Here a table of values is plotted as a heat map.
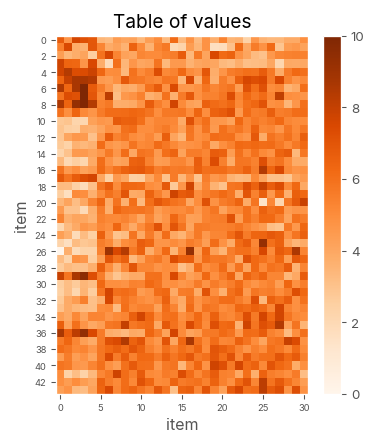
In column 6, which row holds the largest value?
26
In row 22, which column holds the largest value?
21
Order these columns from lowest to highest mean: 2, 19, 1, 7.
1, 2, 7, 19
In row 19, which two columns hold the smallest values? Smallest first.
1, 0
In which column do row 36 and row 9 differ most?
3
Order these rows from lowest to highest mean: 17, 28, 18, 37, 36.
17, 28, 18, 36, 37
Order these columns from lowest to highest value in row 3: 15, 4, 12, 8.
8, 15, 12, 4
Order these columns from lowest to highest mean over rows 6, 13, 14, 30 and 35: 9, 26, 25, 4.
4, 9, 26, 25
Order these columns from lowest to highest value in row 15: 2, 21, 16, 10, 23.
2, 21, 16, 23, 10
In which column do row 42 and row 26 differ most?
0
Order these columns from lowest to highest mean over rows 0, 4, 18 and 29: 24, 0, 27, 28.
28, 27, 24, 0
